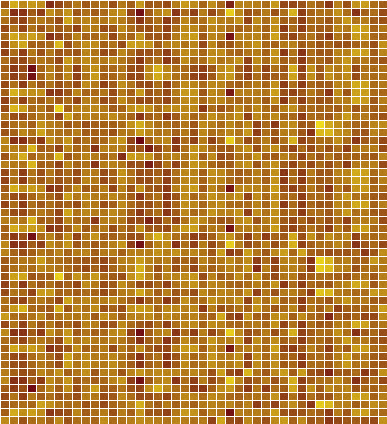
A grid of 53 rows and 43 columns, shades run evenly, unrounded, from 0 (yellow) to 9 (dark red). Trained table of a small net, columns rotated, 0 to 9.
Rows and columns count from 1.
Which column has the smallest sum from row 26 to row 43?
21
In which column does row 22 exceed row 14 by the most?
7
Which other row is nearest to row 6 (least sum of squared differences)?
20
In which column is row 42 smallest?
26
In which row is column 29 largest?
34
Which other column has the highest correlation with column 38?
14
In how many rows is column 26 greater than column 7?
16
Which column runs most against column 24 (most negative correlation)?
19
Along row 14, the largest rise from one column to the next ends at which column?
8
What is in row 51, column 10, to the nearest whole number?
6
